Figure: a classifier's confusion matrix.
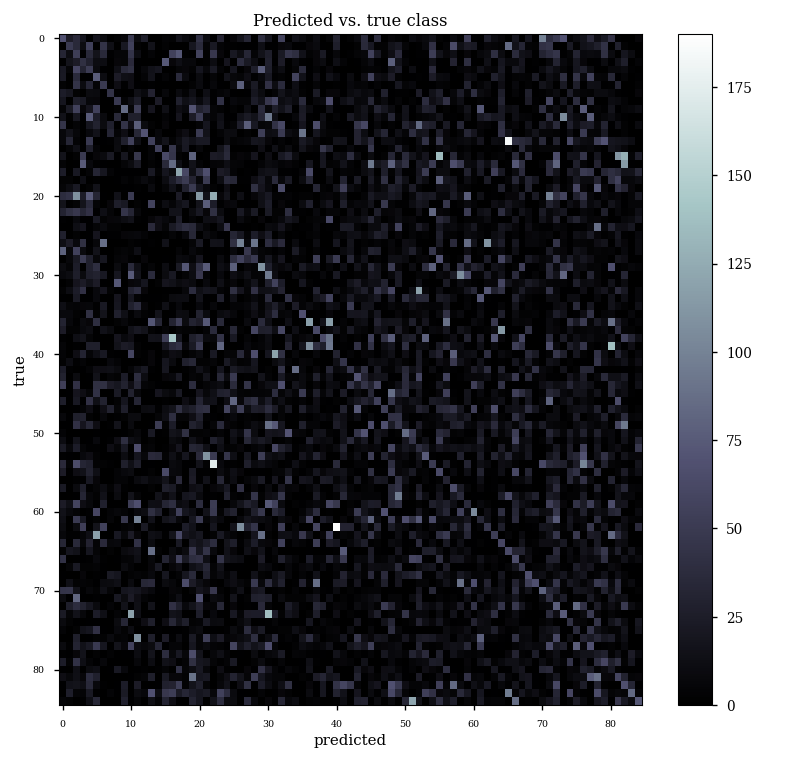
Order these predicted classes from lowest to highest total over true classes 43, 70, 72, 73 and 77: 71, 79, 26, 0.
26, 79, 0, 71
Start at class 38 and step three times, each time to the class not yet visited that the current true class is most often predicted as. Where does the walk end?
57
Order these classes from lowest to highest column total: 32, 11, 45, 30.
11, 32, 45, 30
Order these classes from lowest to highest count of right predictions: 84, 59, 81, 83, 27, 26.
59, 27, 81, 84, 83, 26
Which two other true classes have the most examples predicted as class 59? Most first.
26, 20
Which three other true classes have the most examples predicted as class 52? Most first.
32, 11, 61
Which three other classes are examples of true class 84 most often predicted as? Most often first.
51, 66, 81
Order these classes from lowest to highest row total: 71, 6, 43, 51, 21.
6, 71, 51, 21, 43
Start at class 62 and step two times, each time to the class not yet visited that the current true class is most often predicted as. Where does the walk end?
31
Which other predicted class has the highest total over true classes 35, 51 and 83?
65
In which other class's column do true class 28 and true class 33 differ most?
61
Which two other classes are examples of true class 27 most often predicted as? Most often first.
0, 2
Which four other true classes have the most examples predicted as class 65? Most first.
13, 83, 1, 58
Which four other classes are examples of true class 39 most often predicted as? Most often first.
80, 36, 23, 71
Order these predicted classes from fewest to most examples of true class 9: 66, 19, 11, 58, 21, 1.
58, 66, 1, 21, 11, 19
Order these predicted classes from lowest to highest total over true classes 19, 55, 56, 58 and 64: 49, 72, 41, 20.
20, 72, 41, 49
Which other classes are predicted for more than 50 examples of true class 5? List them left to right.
34, 45, 77
